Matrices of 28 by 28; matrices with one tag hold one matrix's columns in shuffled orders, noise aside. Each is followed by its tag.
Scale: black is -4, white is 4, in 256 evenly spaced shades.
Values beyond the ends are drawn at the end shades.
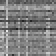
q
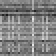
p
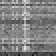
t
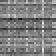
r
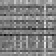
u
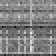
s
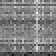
t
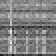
s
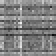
u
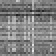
p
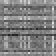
u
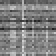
q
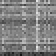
t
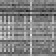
p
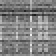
p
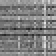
u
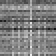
q
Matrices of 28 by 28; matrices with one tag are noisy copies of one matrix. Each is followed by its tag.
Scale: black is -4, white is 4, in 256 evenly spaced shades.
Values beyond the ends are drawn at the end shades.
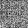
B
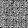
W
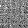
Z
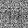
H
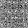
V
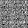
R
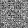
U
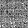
B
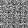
Z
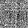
H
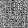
W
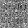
V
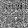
V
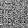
Z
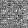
U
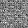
U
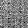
Z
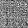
W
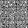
R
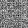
U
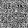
V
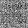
V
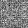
U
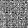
W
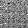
Z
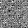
U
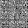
R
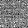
B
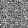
U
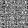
R
